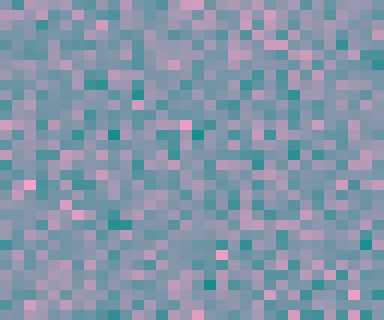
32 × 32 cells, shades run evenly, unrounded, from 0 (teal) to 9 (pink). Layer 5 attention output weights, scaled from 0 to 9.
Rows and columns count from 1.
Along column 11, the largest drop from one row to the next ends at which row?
23
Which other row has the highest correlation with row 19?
11
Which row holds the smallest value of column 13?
27
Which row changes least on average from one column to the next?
12
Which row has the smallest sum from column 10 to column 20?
14
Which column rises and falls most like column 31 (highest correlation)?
24
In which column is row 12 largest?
7
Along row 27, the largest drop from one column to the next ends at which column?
25
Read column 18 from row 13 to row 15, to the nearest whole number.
2 5 5
